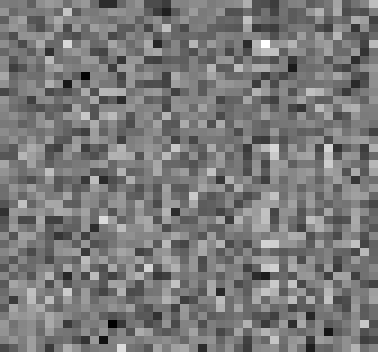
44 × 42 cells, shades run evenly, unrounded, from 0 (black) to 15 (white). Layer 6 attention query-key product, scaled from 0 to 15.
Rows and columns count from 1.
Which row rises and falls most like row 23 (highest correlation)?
35
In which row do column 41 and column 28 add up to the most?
41
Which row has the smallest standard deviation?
17
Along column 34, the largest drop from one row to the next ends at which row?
14
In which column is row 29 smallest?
11
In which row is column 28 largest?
3
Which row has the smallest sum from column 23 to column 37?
4
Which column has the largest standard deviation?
30
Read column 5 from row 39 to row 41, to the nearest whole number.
10 8 7
